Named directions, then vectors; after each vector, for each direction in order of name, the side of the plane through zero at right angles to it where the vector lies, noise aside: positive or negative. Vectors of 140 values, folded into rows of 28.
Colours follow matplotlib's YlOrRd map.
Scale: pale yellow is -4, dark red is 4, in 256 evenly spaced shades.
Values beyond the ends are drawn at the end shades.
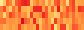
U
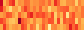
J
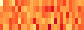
negative, positive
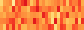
negative, positive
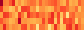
positive, negative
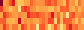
positive, negative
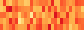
negative, negative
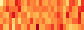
negative, positive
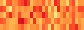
positive, positive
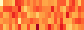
negative, positive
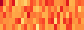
positive, negative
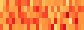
negative, positive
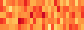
positive, positive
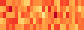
negative, negative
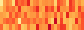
negative, positive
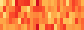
negative, positive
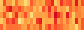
negative, negative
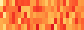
negative, positive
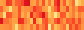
positive, positive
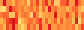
negative, negative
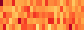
positive, negative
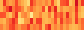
negative, negative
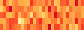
negative, negative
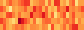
positive, positive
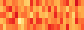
negative, negative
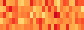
negative, negative
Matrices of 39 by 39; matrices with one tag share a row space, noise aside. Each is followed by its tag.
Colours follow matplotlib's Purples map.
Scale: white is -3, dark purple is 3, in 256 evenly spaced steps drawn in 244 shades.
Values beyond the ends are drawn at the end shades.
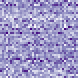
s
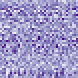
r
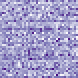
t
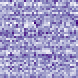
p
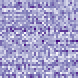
t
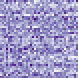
s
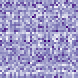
r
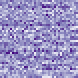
p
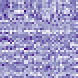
p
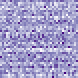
r
